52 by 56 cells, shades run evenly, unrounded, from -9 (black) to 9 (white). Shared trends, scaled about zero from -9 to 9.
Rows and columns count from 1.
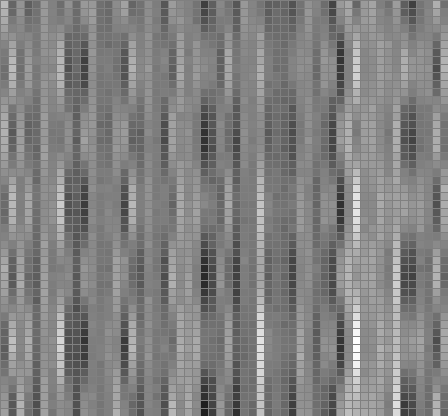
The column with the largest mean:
45
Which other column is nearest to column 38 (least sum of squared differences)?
25
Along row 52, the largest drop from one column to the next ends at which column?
51
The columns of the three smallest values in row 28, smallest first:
43, 11, 16
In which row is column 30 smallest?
52
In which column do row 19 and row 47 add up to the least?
26
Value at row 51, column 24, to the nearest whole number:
3
